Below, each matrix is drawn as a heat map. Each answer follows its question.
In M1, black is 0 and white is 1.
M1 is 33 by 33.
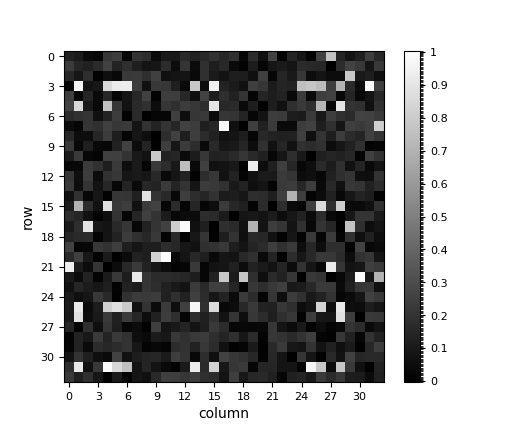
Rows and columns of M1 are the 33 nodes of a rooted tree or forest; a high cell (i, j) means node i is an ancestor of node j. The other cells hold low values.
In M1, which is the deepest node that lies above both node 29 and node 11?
17
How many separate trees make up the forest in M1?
6
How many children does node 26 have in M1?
2
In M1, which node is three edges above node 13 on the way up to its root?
3
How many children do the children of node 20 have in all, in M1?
1
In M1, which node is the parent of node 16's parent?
22
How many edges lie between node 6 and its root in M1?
3
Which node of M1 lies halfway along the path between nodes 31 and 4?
5
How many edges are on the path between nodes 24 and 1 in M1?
7
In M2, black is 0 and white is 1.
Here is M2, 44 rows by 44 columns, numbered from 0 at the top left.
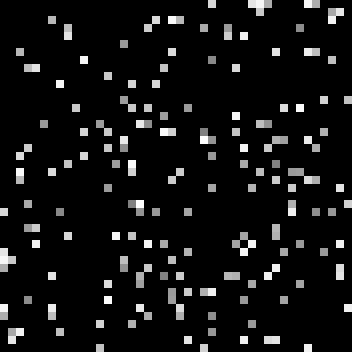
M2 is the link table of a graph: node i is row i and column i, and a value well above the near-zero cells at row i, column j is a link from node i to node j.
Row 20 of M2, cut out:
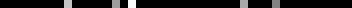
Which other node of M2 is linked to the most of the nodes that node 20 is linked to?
node 29
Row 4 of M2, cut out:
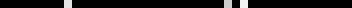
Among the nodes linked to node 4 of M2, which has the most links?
node 30
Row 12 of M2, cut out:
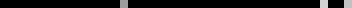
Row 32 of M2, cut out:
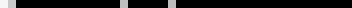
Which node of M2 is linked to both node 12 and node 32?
node 15
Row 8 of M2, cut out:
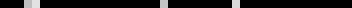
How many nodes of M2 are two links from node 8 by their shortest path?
8
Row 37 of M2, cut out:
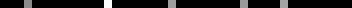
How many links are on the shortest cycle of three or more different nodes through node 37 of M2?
3
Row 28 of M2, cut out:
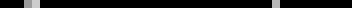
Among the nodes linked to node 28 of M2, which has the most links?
node 34
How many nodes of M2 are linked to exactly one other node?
2
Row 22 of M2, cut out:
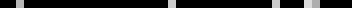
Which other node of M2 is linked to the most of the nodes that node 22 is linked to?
node 6
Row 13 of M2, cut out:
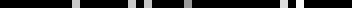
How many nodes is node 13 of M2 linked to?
6
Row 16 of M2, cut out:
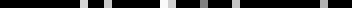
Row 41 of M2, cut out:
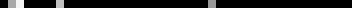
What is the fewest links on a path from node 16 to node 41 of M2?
3
